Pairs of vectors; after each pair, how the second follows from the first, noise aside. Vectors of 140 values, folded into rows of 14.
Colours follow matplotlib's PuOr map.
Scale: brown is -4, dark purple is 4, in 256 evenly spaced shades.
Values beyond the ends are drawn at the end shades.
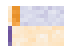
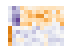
negated.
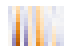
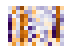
wrapped around, scaled up.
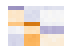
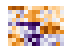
negated, scaled up.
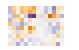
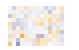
reversed, shrunk.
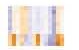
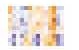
negated.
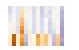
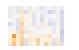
shrunk.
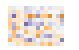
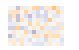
wrapped around, shrunk.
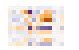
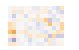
wrapped around, shrunk.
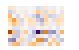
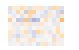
reversed, shrunk.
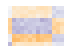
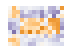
reversed, negated.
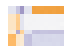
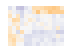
shrunk.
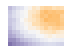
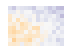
reversed, shrunk.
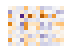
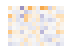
wrapped around, shrunk.
